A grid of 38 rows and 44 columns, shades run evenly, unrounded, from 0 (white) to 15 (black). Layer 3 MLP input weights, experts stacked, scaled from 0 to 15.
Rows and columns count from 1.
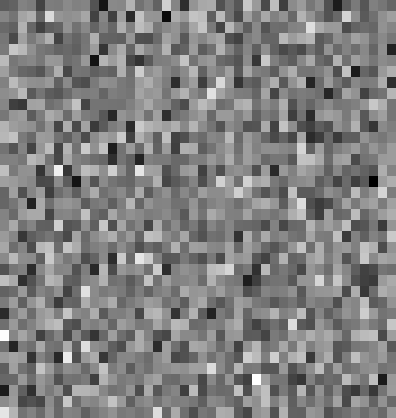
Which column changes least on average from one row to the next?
26
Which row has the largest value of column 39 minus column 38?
22
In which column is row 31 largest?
11
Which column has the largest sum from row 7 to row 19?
35
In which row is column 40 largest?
7
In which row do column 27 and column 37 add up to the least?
18
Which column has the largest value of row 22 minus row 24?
16
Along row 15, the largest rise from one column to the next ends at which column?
40
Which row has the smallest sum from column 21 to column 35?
2
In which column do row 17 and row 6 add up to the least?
30
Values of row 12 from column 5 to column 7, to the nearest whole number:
8 6 11
